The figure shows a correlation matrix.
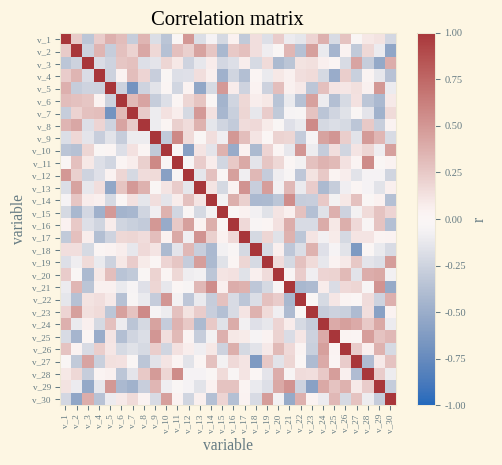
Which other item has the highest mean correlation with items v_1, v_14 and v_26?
v_24
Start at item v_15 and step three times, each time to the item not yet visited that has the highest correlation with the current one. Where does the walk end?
v_21
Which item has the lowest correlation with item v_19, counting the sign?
v_14
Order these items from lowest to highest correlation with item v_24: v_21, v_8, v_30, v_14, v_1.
v_8, v_30, v_21, v_14, v_1
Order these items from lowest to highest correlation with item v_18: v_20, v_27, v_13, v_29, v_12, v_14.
v_27, v_14, v_13, v_29, v_20, v_12
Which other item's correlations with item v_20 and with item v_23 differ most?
v_29
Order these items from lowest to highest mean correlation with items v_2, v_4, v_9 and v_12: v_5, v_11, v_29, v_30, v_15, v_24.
v_30, v_15, v_5, v_29, v_24, v_11
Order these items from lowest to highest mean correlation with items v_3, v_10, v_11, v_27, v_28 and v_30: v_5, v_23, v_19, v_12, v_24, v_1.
v_12, v_1, v_5, v_23, v_24, v_19
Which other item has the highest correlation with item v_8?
v_23
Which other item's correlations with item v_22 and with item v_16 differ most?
v_10
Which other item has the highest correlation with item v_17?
v_13
